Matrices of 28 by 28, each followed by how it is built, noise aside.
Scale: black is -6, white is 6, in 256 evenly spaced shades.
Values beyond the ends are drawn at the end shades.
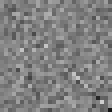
diagonal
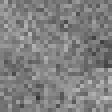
smooth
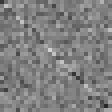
diagonal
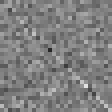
diagonal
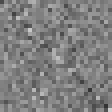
diagonal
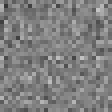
low rank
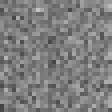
repeating rows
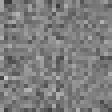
low rank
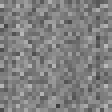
repeating rows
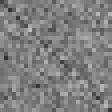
diagonal
